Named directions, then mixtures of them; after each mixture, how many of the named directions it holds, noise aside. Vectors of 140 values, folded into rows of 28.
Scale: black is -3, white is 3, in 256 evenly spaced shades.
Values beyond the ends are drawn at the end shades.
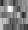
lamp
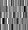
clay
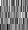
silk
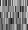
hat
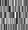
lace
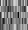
three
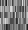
four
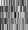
four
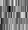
three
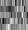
four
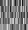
two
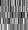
one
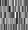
one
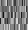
four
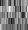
four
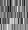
three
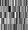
one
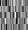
two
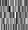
one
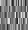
two
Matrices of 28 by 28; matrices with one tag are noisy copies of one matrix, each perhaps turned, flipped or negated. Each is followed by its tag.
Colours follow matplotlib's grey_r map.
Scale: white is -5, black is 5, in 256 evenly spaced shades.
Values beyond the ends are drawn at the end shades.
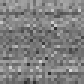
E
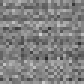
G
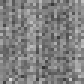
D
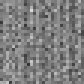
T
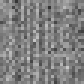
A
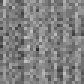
G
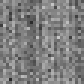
D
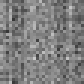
E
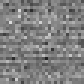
A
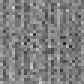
T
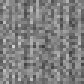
T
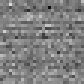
A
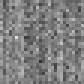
G
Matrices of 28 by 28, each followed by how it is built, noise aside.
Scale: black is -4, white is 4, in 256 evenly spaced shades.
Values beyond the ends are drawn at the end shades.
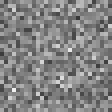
repeating rows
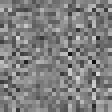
low rank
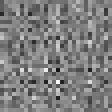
low rank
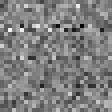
uneven rows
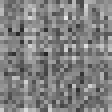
blocks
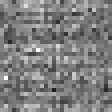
blocks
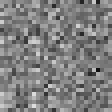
low rank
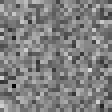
repeating rows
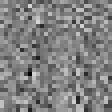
low rank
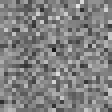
repeating rows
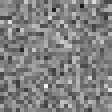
noise
